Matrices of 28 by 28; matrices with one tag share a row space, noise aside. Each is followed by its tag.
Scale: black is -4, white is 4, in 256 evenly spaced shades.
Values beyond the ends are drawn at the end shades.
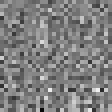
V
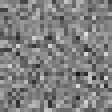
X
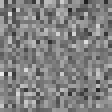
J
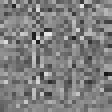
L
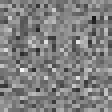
X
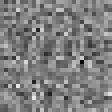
L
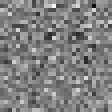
X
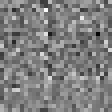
V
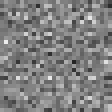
L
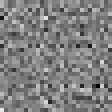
V
